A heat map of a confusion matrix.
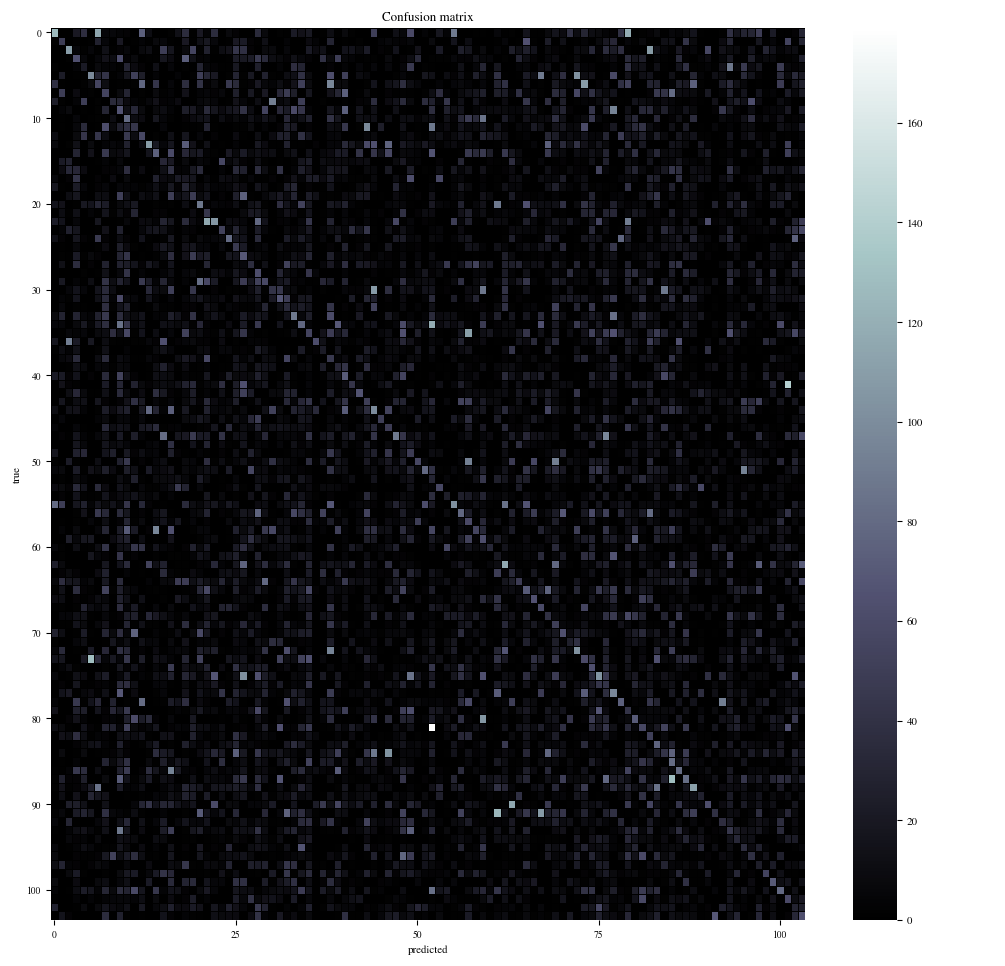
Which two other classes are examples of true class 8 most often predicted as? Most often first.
30, 96
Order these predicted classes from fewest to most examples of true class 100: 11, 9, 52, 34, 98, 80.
98, 80, 9, 34, 11, 52
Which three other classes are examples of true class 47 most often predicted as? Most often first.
76, 15, 103
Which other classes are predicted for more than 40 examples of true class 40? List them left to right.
9, 48, 84
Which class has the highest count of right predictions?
0
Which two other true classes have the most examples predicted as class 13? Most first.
44, 62
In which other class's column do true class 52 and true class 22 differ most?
21
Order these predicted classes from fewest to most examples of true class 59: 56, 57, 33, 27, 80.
33, 56, 27, 57, 80
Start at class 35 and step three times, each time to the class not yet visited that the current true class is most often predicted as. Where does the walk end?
69
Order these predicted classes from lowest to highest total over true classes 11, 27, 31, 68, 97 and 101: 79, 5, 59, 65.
5, 59, 65, 79
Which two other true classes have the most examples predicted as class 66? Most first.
50, 56
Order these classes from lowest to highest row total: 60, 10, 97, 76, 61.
61, 97, 76, 60, 10
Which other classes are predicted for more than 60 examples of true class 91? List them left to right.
20, 32, 61, 67
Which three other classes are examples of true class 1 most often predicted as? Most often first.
65, 101, 87
